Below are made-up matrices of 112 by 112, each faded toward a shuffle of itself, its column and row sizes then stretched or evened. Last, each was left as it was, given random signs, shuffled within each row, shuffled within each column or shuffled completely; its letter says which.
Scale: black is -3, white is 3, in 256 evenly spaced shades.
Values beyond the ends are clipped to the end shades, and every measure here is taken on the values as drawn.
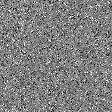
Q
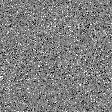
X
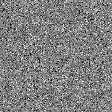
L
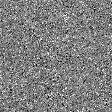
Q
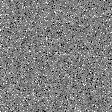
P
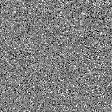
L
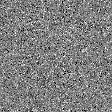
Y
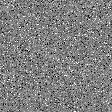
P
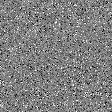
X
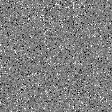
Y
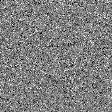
Y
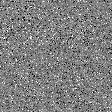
X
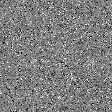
Y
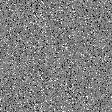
Q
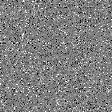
L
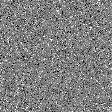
Q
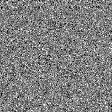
L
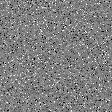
P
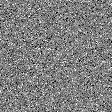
P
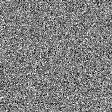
X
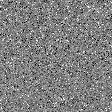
X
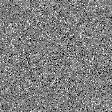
Y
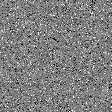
Q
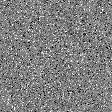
P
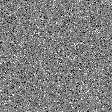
P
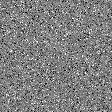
P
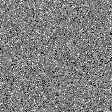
Q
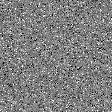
Q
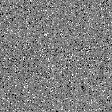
L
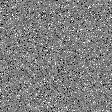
P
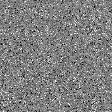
L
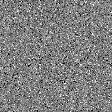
L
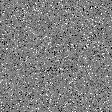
P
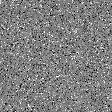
P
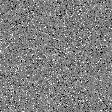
Q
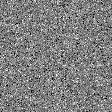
Y
